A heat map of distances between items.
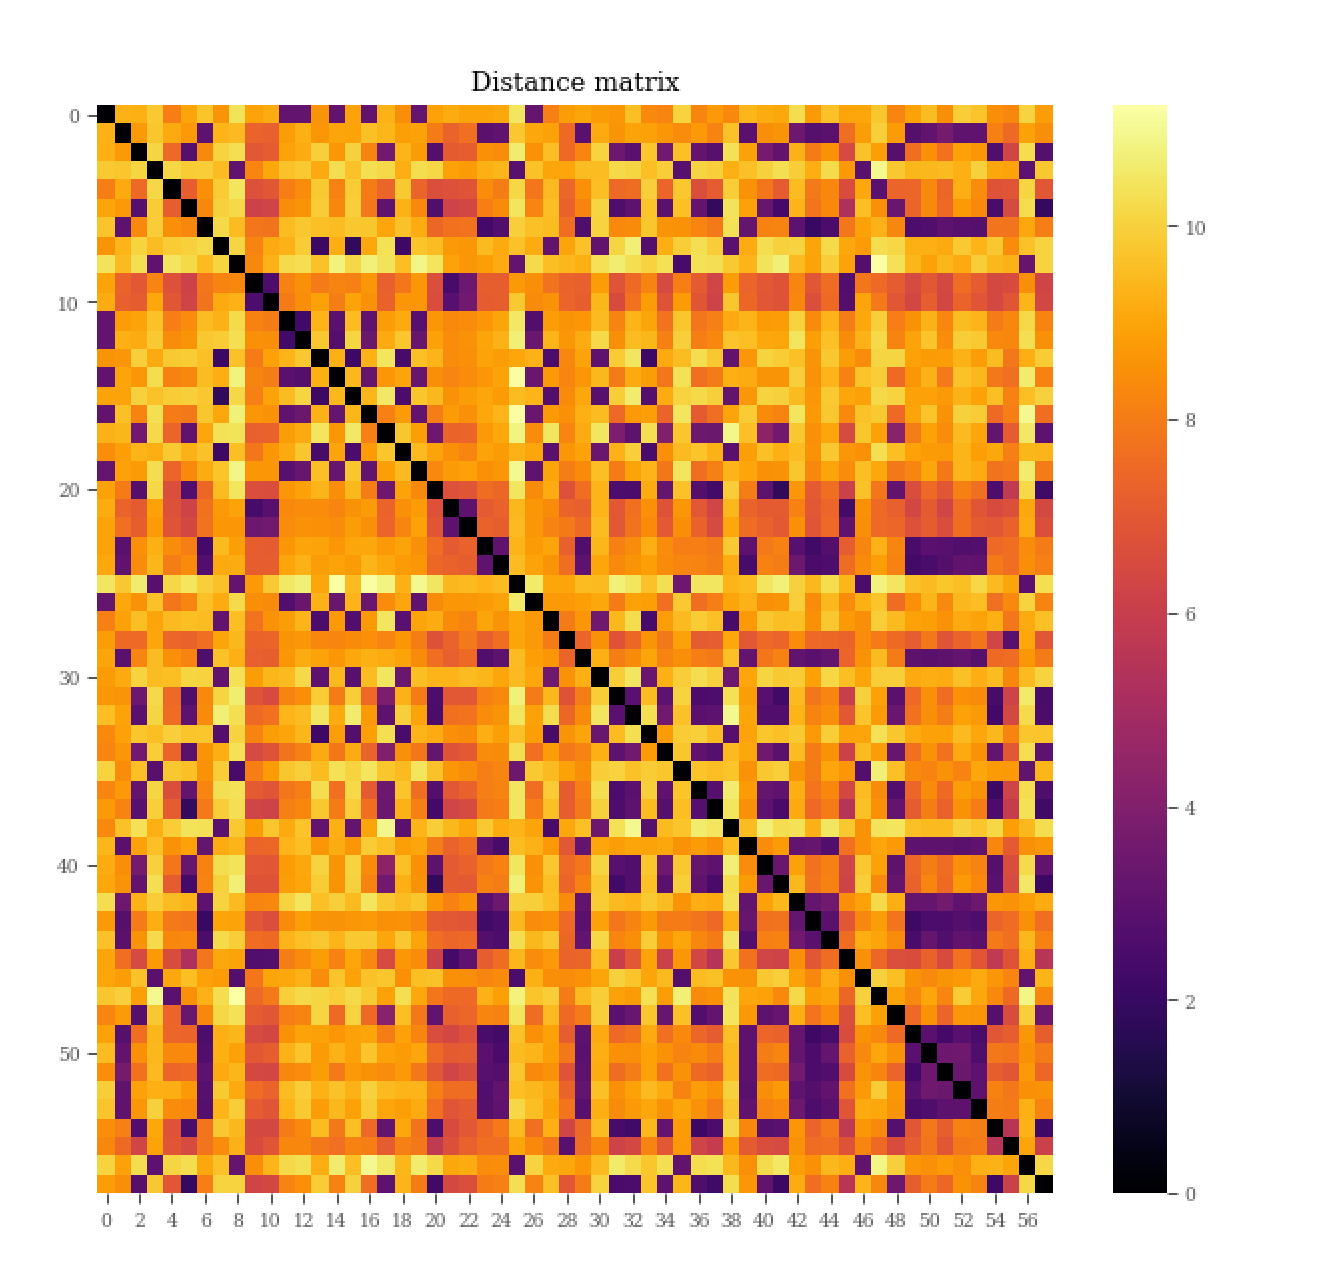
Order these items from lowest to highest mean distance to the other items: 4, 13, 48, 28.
48, 28, 4, 13
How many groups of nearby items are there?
8
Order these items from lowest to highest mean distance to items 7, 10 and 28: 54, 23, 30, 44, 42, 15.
15, 30, 54, 23, 44, 42
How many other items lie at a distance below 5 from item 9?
4
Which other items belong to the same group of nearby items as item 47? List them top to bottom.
4
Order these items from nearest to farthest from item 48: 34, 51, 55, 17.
34, 17, 55, 51
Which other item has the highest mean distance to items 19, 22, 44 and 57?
25
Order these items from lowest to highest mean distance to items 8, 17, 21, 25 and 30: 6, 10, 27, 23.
10, 27, 23, 6
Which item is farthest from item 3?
47
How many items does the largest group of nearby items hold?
14
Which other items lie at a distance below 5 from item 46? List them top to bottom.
3, 8, 25, 35, 56
